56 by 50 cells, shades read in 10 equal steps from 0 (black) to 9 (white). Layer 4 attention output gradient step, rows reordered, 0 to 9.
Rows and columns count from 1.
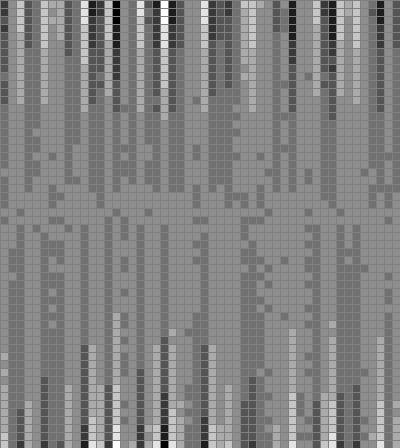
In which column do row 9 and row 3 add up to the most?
21
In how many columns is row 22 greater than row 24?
6
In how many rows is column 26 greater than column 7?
18
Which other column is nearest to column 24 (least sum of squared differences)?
38
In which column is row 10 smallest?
15
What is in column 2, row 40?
4
